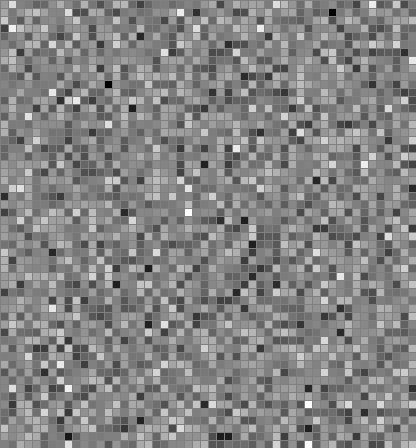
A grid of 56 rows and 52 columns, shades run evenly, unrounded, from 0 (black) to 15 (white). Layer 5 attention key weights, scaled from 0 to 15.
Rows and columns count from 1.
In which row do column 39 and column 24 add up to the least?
49
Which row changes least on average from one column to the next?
26
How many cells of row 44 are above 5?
45
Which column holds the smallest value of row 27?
16
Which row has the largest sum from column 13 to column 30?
10
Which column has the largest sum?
24
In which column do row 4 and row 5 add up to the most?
25
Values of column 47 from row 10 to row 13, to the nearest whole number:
6 3 8 10
